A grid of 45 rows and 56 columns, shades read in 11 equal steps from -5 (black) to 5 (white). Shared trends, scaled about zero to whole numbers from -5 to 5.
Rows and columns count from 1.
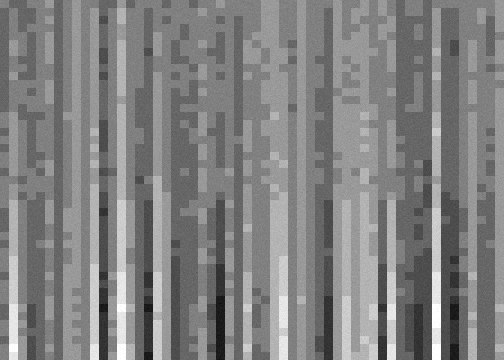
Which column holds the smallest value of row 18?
12
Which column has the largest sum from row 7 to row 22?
14
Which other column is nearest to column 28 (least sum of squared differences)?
42
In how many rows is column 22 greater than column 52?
6
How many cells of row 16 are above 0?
19
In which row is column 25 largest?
1
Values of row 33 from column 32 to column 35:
3 0 1 0
